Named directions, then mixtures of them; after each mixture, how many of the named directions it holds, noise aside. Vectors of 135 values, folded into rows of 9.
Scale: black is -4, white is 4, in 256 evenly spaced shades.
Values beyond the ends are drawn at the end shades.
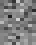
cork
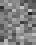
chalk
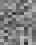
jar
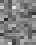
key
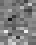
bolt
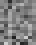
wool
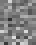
two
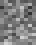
four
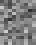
four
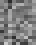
one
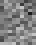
two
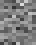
four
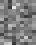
two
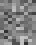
three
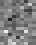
one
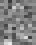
four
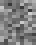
one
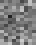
four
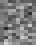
four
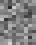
four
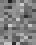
three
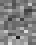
two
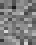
four
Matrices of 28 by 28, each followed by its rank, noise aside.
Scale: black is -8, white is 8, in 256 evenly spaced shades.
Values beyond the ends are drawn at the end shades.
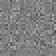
four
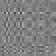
two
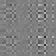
one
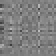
two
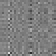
two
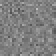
four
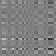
one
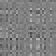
two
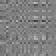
two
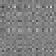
two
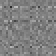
three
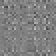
three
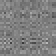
two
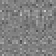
four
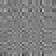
two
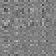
three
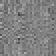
four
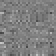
three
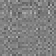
three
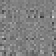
three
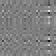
two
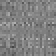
three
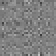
three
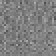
four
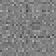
four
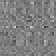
three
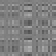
one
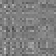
three
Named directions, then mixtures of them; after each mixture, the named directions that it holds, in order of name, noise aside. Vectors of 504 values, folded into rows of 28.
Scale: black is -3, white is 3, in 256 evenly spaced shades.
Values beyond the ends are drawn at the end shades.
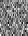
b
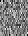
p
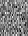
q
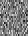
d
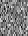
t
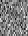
t.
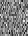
d.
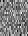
p, q.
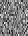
d.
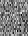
d, p, q.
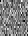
d, p.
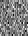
b, d.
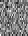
b, p, q.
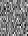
p, q, t.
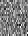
p, q, t.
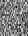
p, q.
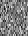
t.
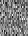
p, q.
